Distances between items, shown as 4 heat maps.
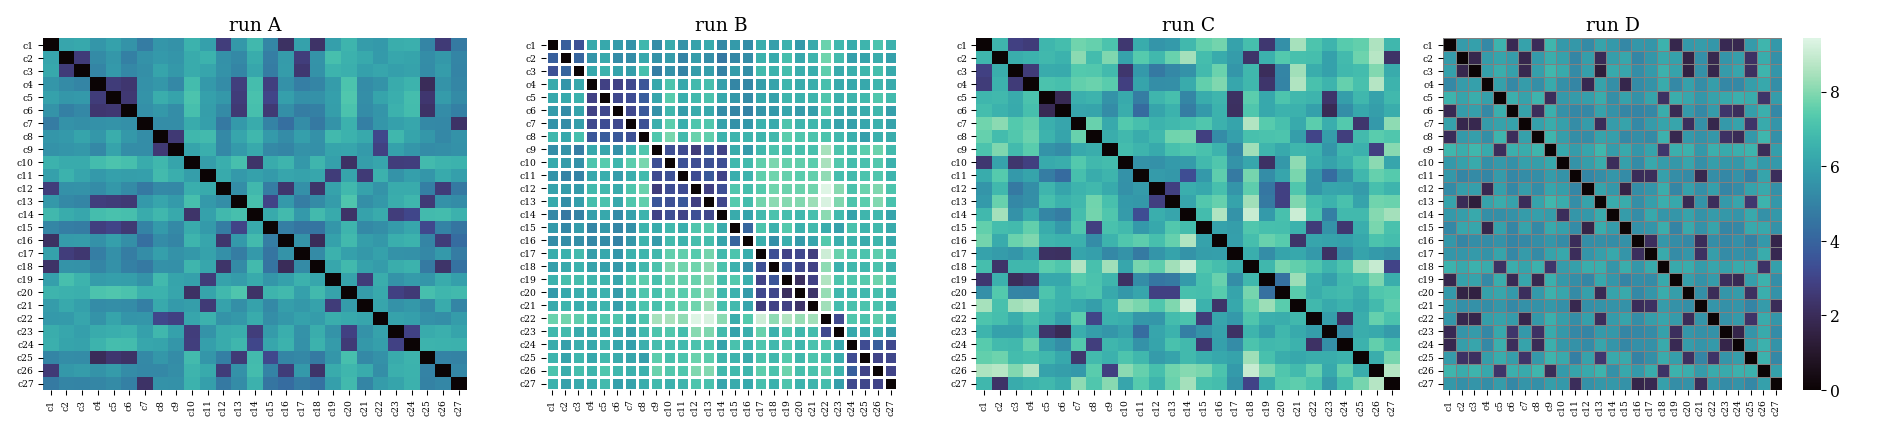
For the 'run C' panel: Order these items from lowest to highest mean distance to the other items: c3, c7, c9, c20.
c3, c20, c9, c7
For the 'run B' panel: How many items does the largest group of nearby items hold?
6
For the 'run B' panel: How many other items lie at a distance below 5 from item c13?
5
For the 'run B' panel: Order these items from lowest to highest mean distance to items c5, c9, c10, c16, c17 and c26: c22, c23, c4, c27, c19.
c4, c27, c19, c23, c22
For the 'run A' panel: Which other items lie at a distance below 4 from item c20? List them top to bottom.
c10, c14, c23, c24
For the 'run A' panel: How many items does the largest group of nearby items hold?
6
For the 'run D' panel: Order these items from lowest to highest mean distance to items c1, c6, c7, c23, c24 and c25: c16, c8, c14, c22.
c8, c22, c16, c14
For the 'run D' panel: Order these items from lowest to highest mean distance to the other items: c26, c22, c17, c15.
c22, c17, c15, c26
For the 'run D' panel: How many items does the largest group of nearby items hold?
7
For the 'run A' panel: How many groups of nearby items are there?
7
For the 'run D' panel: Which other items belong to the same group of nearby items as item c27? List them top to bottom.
c11, c16, c17, c21
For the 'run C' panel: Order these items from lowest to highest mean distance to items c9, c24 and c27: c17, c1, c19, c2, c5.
c17, c2, c5, c19, c1
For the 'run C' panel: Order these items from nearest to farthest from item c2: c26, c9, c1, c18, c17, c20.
c18, c17, c1, c20, c9, c26
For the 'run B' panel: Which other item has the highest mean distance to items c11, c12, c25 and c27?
c22
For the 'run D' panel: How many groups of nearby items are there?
6
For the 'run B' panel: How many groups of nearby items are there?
7
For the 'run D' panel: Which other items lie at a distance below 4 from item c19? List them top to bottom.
c1, c6, c8, c23, c24
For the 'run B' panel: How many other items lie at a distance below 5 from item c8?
4
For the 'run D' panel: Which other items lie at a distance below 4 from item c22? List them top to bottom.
c2, c3, c7, c13, c20, c25
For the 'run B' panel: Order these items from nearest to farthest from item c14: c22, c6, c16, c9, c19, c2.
c9, c2, c6, c16, c19, c22
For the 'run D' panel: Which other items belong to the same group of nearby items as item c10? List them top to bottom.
c14
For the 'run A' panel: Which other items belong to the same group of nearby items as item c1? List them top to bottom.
c12, c16, c18, c26
